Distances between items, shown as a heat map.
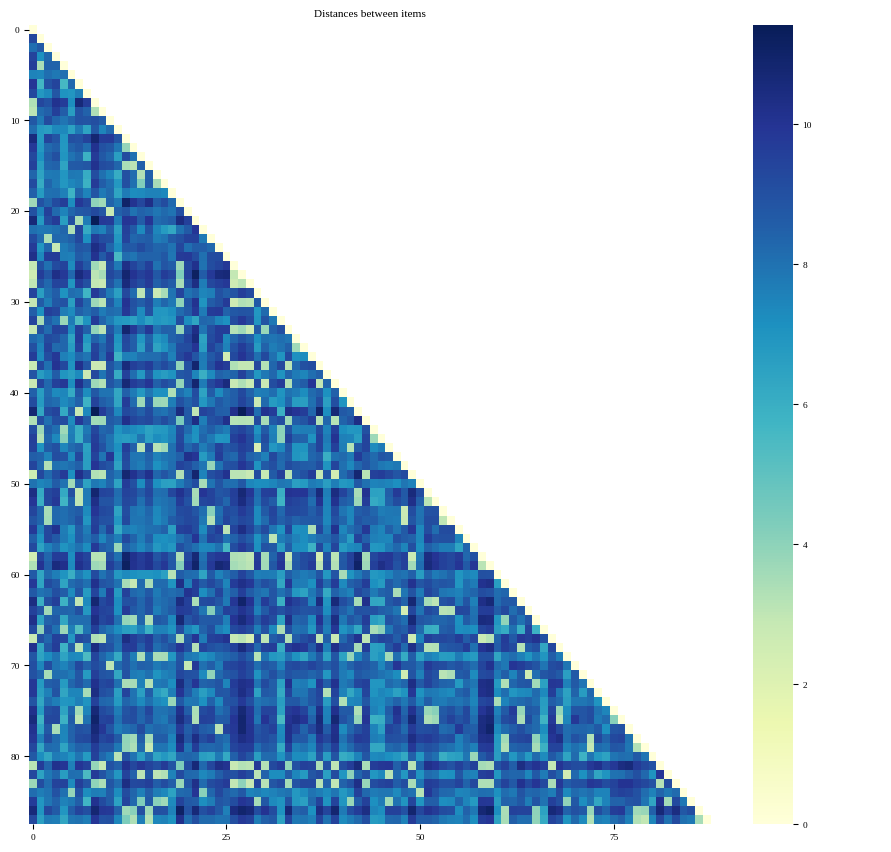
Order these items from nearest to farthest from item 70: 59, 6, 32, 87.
32, 87, 6, 59
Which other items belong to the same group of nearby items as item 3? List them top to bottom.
24, 77
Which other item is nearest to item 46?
29
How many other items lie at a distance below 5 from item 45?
5
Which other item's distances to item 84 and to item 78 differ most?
50
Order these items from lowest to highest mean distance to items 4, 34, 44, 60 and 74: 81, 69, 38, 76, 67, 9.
69, 38, 76, 9, 67, 81
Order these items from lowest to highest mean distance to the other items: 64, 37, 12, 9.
9, 37, 64, 12
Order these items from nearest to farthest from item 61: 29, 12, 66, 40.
12, 66, 40, 29
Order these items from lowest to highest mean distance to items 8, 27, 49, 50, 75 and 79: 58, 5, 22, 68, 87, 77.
58, 5, 22, 87, 68, 77
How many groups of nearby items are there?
16
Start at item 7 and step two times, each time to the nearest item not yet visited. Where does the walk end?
73
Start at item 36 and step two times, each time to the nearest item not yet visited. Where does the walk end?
55
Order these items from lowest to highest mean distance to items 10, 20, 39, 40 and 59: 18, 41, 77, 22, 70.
70, 18, 22, 41, 77
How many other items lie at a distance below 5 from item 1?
5
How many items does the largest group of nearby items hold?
18
